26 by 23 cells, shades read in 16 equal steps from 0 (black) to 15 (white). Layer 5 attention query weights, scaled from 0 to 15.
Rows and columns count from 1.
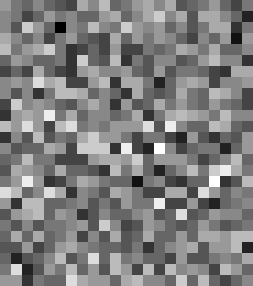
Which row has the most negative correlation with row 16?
14
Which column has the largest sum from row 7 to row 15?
9
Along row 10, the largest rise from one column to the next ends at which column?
2
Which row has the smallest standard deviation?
21
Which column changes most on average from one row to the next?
15
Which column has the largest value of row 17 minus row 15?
20
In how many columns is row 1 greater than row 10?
9
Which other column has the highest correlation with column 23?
4
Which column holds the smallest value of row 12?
5
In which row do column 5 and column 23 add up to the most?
11
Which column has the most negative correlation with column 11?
10
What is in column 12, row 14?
14
